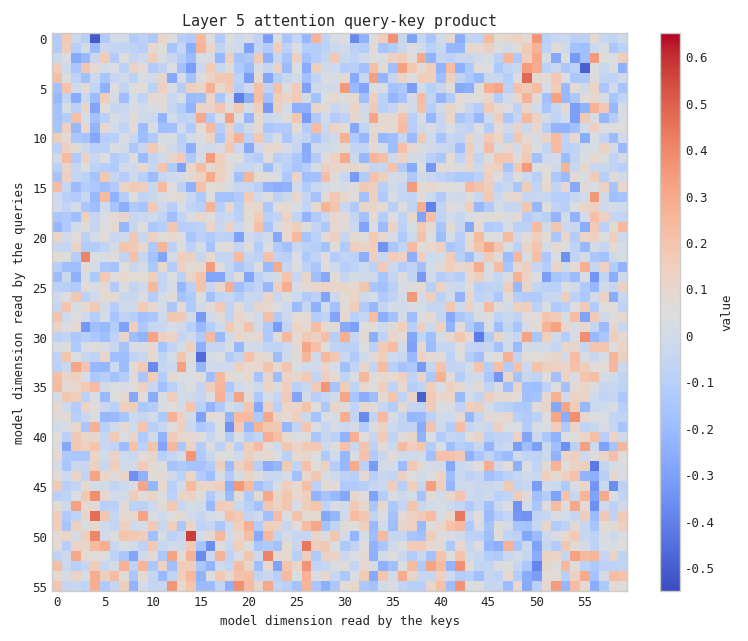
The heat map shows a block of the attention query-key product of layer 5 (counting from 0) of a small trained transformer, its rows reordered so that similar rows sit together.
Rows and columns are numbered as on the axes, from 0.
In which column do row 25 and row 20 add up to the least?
19
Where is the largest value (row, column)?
50, 14
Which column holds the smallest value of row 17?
39
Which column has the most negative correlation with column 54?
15
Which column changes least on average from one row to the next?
51
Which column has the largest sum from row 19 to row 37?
24
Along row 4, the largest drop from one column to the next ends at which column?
34
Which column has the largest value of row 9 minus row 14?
27
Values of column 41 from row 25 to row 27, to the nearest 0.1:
0 0 0.2
